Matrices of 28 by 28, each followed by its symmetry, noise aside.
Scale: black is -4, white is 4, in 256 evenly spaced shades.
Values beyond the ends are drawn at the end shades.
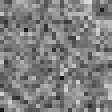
symmetric across the other diagonal.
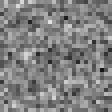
mirrored top to bottom.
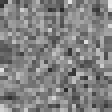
symmetric.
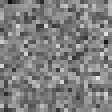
antisymmetric.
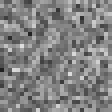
no symmetry.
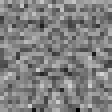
mirrored left to right.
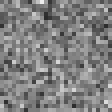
no symmetry.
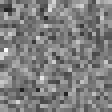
symmetric.
